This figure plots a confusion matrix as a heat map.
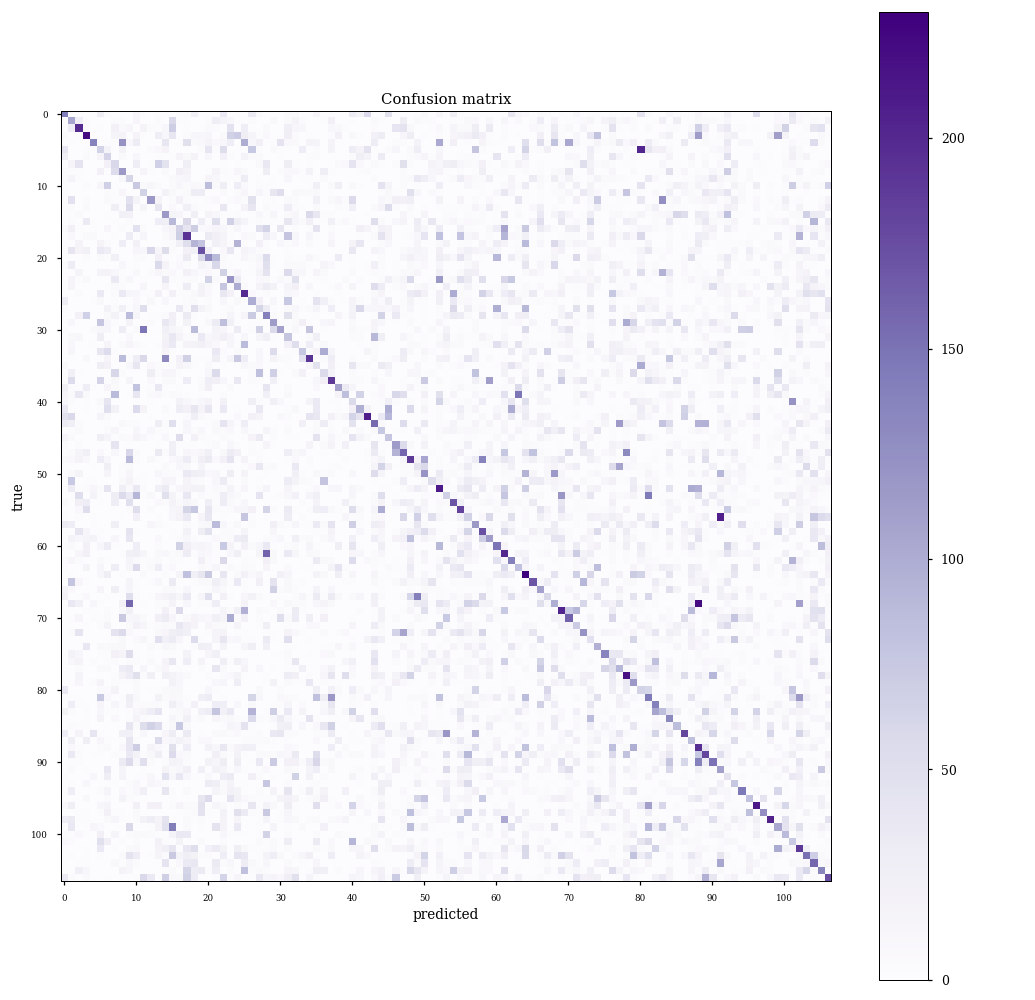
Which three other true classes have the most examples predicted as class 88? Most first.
68, 90, 3
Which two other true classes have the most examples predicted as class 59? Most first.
37, 56
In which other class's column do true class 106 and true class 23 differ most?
52
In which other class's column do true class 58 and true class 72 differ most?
47
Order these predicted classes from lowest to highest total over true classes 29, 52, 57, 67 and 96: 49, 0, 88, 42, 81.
42, 0, 88, 49, 81
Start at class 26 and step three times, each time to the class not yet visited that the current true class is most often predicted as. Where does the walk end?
77
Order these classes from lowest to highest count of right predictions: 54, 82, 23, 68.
68, 23, 82, 54
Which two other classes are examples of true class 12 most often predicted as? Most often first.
83, 74
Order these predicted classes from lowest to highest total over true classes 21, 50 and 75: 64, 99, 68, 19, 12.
12, 19, 99, 64, 68
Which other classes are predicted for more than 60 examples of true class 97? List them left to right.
28, 48, 56, 95
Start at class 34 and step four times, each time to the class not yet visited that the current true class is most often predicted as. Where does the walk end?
25
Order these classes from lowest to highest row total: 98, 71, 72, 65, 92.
92, 71, 65, 98, 72
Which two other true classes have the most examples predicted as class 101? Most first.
40, 62
